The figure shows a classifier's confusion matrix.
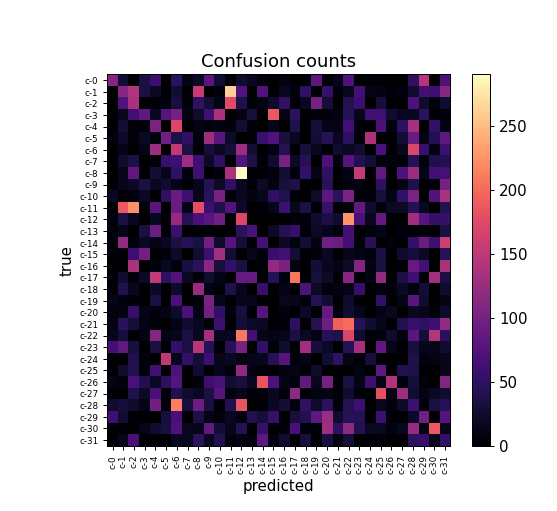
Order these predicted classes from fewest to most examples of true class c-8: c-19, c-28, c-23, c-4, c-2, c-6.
c-19, c-4, c-6, c-2, c-28, c-23
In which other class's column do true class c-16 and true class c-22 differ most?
c-12
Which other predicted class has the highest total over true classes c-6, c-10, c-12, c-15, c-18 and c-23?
c-28
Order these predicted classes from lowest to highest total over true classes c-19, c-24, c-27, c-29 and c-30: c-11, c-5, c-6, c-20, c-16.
c-11, c-16, c-5, c-6, c-20
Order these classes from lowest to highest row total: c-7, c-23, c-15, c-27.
c-15, c-27, c-7, c-23
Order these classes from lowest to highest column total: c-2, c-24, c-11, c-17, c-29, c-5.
c-24, c-5, c-17, c-29, c-11, c-2
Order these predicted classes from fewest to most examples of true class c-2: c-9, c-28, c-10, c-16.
c-10, c-9, c-16, c-28
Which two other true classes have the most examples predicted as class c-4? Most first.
c-17, c-6
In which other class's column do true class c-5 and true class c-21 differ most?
c-22
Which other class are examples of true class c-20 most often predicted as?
c-9
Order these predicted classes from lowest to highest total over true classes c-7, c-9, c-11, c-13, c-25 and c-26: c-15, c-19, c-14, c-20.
c-19, c-15, c-14, c-20
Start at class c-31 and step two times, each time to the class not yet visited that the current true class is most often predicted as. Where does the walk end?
c-1
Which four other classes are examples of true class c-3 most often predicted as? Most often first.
c-15, c-10, c-6, c-5
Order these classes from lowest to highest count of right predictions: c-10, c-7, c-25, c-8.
c-8, c-25, c-10, c-7
